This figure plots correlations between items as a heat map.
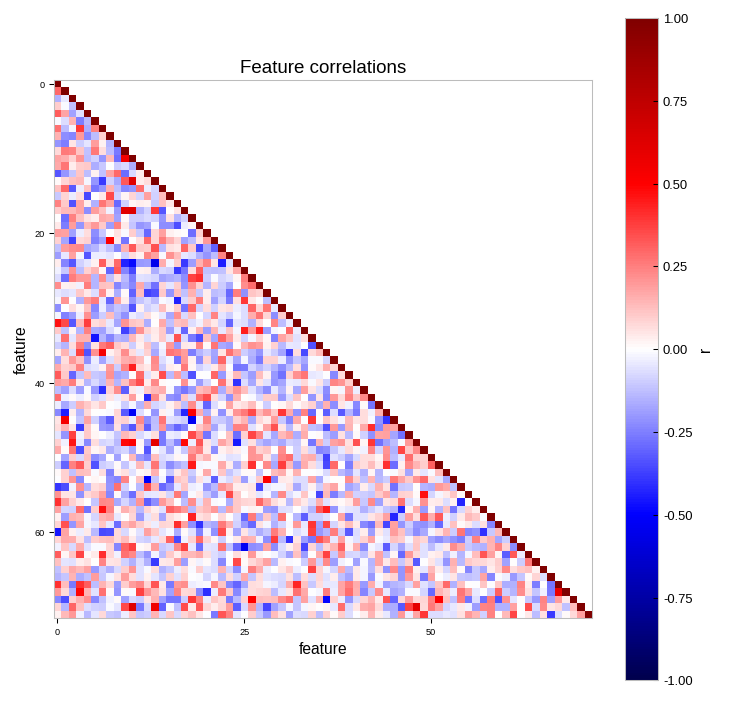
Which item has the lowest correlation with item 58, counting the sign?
45
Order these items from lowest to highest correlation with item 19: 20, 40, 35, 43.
40, 43, 20, 35
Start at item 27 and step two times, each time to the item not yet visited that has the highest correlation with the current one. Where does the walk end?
25
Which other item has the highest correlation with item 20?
42
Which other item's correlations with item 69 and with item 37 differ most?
26
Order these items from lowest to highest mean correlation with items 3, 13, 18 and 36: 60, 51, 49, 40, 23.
49, 60, 40, 23, 51
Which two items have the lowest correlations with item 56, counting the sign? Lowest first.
54, 12
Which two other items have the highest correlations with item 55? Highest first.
49, 23
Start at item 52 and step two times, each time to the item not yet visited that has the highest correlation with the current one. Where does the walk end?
68
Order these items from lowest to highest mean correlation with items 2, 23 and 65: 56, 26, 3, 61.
56, 3, 61, 26
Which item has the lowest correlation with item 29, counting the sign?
16
